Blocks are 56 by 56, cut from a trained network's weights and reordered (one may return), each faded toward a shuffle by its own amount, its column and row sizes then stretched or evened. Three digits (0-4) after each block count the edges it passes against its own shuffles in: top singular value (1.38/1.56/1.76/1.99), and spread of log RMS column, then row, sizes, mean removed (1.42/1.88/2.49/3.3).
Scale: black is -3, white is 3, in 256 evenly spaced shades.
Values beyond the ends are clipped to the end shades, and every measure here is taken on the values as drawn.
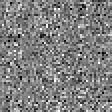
1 2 2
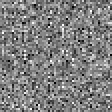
2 2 1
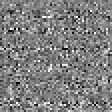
0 1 3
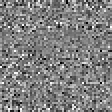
0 0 3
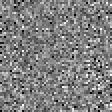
1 2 0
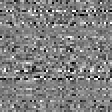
3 0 4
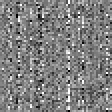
1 3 0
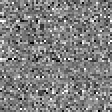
0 0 3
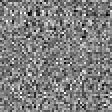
3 1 2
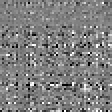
1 2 4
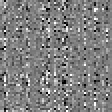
2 4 2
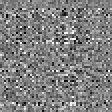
3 2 3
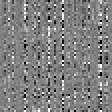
4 4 1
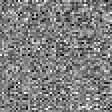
2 0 3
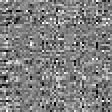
3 3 2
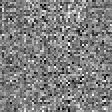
1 3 0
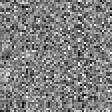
2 2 0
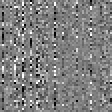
2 4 1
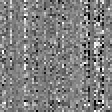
2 4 1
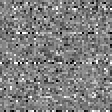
1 1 3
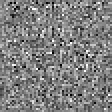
0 1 2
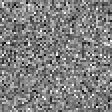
0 1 1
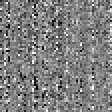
1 3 0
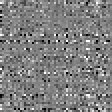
3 3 4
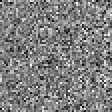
1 1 0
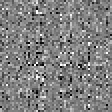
1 3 2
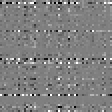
4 2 4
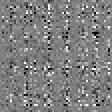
2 4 3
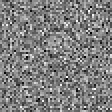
2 1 0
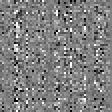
0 4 2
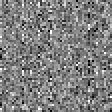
2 3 0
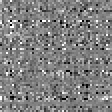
1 2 4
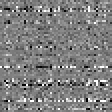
2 2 4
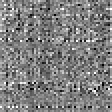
2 0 3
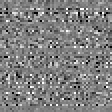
2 1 4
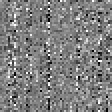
1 4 1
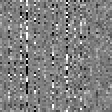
2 4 0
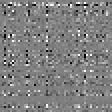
1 3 4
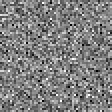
0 0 1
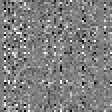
1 4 2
